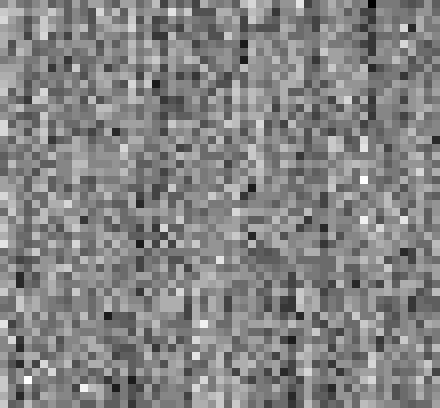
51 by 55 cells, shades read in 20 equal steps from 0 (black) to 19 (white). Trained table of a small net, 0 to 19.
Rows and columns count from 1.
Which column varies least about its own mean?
8
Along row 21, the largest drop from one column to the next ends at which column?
29
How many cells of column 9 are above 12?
5
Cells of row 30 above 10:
23
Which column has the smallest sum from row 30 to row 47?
37
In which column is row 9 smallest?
47
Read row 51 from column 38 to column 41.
7 14 10 6
